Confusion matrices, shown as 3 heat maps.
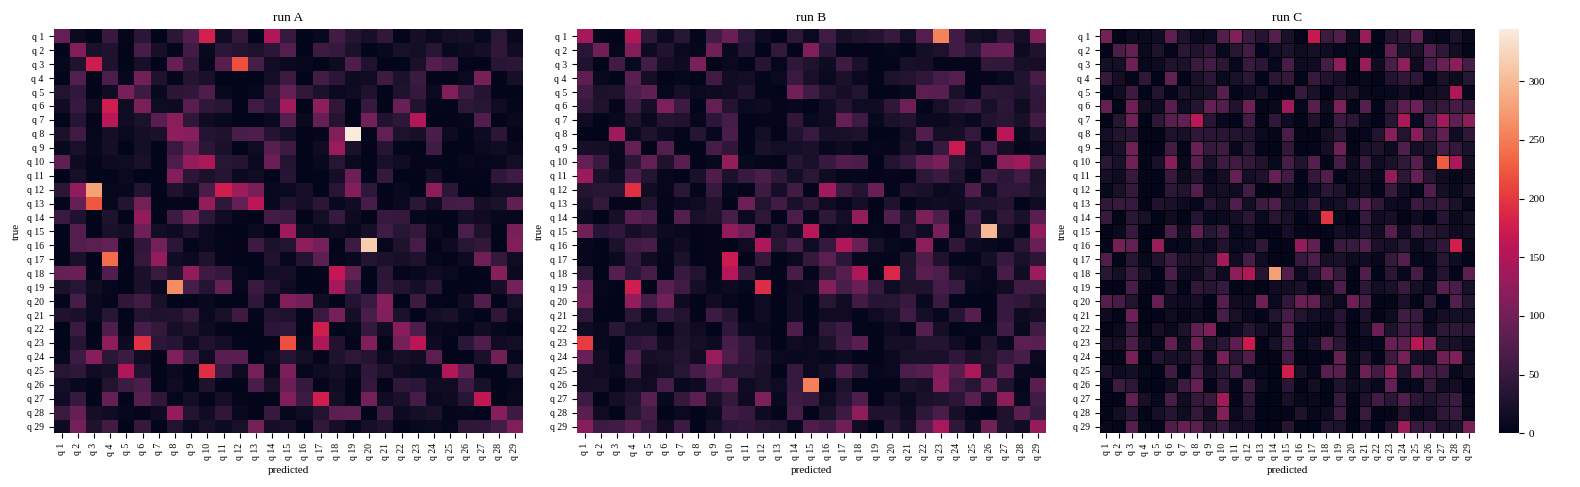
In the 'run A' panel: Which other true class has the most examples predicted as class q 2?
q 12
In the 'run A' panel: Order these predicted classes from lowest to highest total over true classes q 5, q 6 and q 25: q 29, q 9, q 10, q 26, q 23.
q 29, q 23, q 9, q 26, q 10
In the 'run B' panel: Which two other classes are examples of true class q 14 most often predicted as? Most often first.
q 18, q 22
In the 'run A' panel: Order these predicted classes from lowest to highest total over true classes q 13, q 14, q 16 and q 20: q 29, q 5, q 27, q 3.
q 5, q 27, q 29, q 3
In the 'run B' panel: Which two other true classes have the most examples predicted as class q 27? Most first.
q 8, q 10
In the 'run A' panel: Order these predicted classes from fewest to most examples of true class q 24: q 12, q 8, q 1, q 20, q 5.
q 1, q 20, q 5, q 12, q 8
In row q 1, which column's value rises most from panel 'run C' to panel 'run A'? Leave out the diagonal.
q 10
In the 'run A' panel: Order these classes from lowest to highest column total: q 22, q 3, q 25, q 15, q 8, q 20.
q 25, q 22, q 3, q 20, q 8, q 15
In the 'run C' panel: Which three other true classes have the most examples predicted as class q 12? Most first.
q 23, q 18, q 6
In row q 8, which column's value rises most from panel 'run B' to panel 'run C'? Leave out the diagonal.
q 23
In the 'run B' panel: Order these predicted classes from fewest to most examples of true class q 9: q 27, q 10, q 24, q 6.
q 27, q 10, q 6, q 24
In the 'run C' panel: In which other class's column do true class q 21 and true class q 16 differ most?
q 28
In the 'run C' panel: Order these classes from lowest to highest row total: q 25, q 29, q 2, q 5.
q 5, q 2, q 29, q 25
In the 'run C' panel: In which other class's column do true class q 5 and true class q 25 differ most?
q 15
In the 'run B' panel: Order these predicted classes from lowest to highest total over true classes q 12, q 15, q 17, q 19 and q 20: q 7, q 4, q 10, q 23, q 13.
q 13, q 7, q 23, q 10, q 4
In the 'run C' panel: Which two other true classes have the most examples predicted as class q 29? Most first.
q 7, q 18
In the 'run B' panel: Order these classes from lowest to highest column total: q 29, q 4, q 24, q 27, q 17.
q 24, q 17, q 27, q 29, q 4
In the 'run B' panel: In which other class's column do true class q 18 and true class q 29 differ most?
q 20
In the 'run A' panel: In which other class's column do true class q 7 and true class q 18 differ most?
q 23
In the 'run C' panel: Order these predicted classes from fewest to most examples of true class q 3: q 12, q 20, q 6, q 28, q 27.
q 20, q 6, q 12, q 27, q 28
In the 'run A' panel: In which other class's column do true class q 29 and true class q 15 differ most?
q 13
